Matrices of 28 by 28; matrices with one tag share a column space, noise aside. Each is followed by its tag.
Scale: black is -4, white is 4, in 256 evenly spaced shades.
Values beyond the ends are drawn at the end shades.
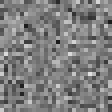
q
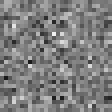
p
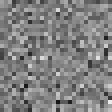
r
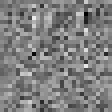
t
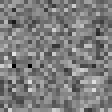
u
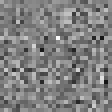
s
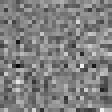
u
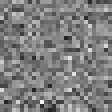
r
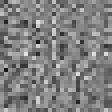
u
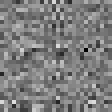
r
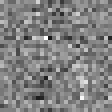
s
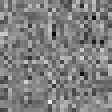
p
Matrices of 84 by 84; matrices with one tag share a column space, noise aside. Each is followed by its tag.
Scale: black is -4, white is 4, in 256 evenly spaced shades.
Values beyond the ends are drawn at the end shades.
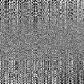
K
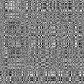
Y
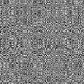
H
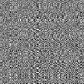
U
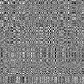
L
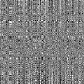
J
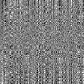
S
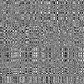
L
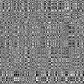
Y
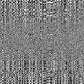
K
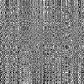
S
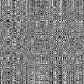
J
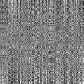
S
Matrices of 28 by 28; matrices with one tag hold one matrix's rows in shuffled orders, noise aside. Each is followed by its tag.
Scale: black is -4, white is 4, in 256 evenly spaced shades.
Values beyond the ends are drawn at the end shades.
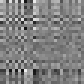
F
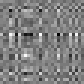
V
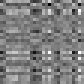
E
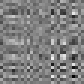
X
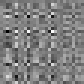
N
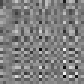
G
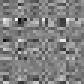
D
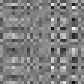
X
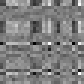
E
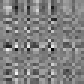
N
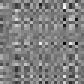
G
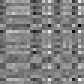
E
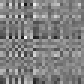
F
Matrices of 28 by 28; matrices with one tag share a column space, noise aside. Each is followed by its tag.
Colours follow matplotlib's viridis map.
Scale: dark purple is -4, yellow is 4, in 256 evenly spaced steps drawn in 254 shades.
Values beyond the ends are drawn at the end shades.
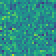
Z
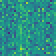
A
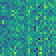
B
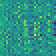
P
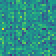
Z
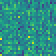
Z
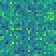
Z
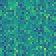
B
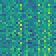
P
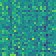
B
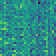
Z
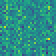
B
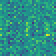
P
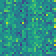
A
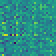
P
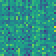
B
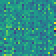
Z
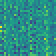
B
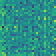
B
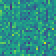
Z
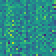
P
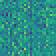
A
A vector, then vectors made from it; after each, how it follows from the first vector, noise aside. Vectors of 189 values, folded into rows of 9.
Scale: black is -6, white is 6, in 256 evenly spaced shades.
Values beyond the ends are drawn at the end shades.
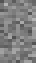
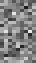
wrapped around, scaled up.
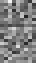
wrapped around, scaled up.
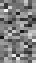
wrapped around, negated, scaled up.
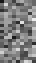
scaled up.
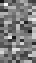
scaled up.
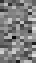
scaled up.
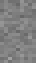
wrapped around, shrunk.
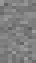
wrapped around, shrunk.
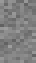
wrapped around, shrunk.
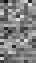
wrapped around, negated, scaled up.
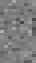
negated, partly zeroed.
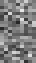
wrapped around, scaled up.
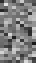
scaled up.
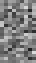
wrapped around, scaled up.
